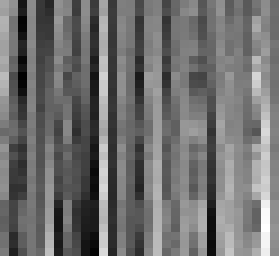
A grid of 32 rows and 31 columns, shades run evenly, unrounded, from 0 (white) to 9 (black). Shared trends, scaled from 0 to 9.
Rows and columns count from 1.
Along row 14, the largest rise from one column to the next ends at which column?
13
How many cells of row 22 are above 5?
14
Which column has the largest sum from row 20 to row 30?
11
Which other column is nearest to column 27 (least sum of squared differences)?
21
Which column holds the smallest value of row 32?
30
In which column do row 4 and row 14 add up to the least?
12
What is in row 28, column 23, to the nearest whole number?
3
